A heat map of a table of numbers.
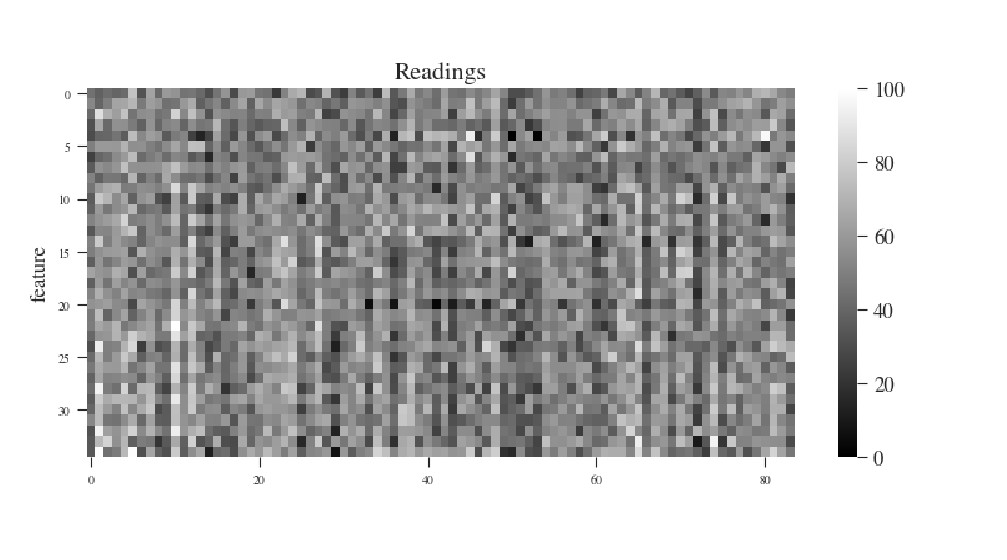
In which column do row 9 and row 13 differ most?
41
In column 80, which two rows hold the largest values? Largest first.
4, 0
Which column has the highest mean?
10
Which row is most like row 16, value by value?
25
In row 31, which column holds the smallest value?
72
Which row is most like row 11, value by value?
13
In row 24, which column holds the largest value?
1
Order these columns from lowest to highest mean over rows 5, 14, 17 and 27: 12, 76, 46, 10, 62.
62, 76, 46, 10, 12
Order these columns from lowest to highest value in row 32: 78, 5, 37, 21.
78, 37, 21, 5
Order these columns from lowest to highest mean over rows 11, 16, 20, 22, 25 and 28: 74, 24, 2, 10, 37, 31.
37, 2, 31, 74, 24, 10
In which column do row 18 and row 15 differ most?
50
